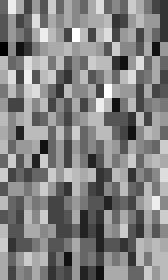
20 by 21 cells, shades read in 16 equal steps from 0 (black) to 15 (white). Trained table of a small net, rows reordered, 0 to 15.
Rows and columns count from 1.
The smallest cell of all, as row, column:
4, 1
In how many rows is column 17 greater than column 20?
8
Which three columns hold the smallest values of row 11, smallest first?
6, 9, 16
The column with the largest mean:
10
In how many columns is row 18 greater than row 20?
10
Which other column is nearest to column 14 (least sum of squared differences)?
5
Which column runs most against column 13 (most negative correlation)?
21
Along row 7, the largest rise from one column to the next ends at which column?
14
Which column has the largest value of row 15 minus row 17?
20
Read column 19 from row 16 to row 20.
10 9 10 7 12
